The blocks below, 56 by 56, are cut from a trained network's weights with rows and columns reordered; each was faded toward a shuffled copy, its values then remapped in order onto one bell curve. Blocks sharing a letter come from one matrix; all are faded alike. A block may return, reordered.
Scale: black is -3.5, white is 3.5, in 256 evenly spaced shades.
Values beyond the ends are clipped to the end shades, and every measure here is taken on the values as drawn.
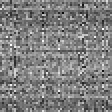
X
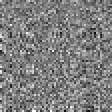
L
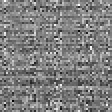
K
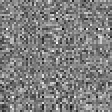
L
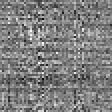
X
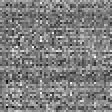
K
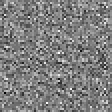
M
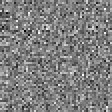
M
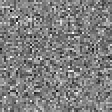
M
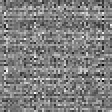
X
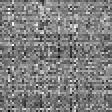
X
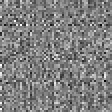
L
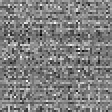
K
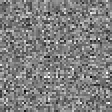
M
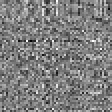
L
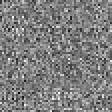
M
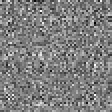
L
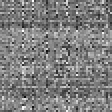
X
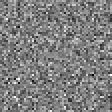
M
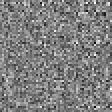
M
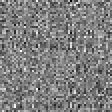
M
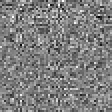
L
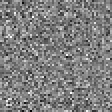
M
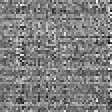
X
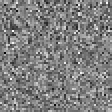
M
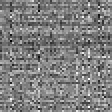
X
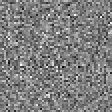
M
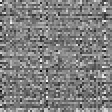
X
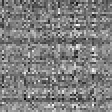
X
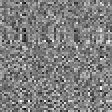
L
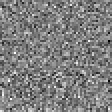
M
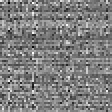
K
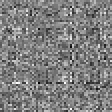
L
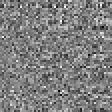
L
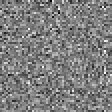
M
